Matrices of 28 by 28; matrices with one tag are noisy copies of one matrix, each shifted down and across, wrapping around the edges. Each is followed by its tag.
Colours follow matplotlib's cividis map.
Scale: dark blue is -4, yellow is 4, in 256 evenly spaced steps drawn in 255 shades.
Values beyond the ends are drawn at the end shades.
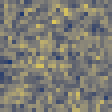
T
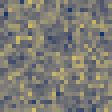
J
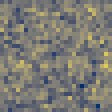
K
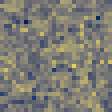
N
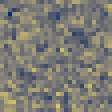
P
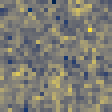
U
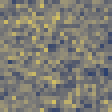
N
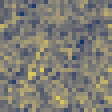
K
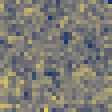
U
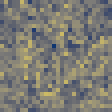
U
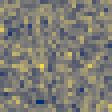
J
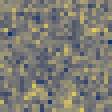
U
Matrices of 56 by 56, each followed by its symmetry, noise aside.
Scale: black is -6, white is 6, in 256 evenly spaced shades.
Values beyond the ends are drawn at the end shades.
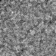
symmetric.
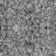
mirrored top to bottom.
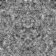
mirrored left to right.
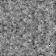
mirrored top to bottom.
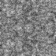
mirrored top to bottom.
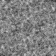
same after a half turn.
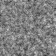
antisymmetric.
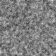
symmetric.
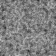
symmetric across the other diagonal.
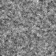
no symmetry.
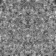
mirrored left to right.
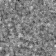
symmetric across the other diagonal.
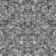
mirrored left to right.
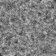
same after a half turn.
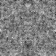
mirrored left to right.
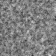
no symmetry.
